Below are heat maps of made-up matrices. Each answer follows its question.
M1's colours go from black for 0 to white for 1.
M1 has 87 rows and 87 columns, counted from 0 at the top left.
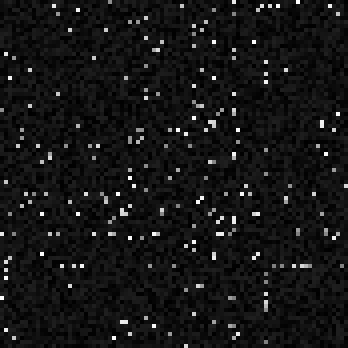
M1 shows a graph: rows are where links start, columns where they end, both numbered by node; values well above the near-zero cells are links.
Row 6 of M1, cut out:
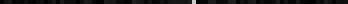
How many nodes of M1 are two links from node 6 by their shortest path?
9
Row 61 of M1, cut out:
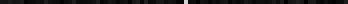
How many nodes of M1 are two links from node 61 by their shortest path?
3
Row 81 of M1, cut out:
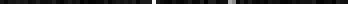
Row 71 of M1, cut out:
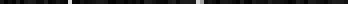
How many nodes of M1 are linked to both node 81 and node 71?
0
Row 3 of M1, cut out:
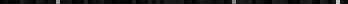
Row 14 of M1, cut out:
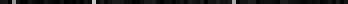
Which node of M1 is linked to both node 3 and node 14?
node 58
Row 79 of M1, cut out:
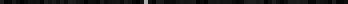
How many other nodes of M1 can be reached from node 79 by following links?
8
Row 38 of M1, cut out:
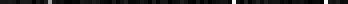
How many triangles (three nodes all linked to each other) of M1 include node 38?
2
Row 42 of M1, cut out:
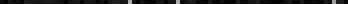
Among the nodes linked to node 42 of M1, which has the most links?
node 32
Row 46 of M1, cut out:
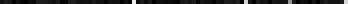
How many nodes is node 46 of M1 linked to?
4
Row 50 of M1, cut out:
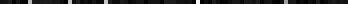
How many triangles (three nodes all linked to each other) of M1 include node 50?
5
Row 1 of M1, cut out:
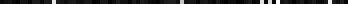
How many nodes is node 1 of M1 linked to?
6
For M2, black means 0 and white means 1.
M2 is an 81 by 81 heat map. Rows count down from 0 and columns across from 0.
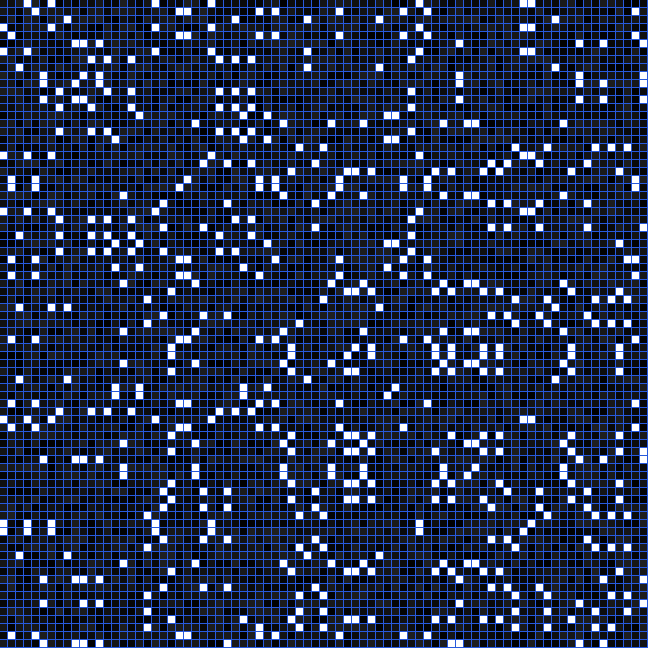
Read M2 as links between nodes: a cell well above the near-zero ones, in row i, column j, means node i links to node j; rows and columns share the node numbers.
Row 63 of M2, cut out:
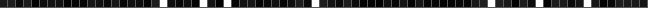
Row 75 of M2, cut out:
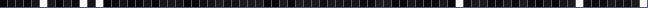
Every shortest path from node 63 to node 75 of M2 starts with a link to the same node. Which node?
node 28
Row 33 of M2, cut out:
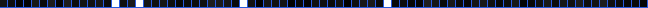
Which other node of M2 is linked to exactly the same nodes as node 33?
node 49
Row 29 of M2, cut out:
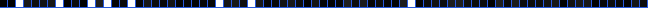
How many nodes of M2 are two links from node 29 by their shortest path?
5
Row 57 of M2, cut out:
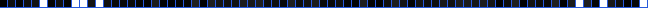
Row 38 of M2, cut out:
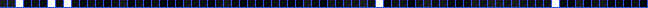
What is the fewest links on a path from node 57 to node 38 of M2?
7
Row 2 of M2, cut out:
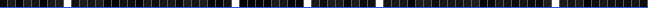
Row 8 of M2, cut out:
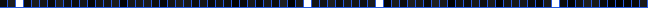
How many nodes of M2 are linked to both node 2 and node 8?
3
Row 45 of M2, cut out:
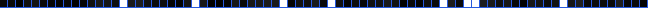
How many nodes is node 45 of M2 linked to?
8
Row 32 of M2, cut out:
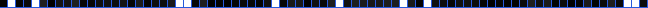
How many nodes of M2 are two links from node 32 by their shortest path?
7
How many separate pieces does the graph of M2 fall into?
3
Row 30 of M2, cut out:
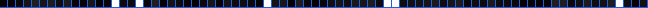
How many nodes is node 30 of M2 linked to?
6
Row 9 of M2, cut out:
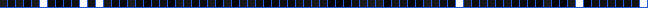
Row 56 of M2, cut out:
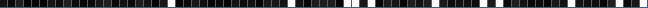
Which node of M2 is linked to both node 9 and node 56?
node 80
